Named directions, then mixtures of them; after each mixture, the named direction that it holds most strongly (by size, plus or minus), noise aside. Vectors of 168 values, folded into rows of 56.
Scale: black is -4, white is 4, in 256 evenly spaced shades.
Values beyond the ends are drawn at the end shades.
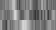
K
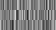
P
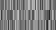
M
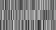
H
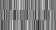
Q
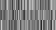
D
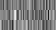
P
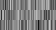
H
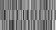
P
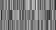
M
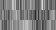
K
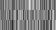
P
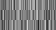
Q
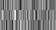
P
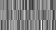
D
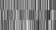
M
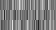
Q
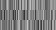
D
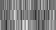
K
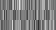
Q
